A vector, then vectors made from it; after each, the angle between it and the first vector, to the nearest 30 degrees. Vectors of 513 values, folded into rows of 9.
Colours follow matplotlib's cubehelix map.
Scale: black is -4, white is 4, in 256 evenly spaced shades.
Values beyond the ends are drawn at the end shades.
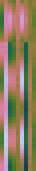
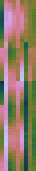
30 degrees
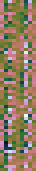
120 degrees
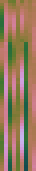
30 degrees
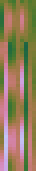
30 degrees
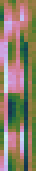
30 degrees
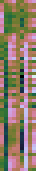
150 degrees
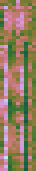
30 degrees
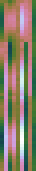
30 degrees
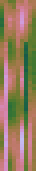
30 degrees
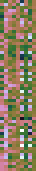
60 degrees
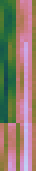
120 degrees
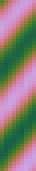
90 degrees
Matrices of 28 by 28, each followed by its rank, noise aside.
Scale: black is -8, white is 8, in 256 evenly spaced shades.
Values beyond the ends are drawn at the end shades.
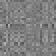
three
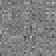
five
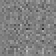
four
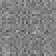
six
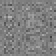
five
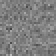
five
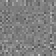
five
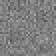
six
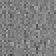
five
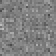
five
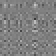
two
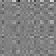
two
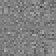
six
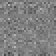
five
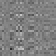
two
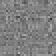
five
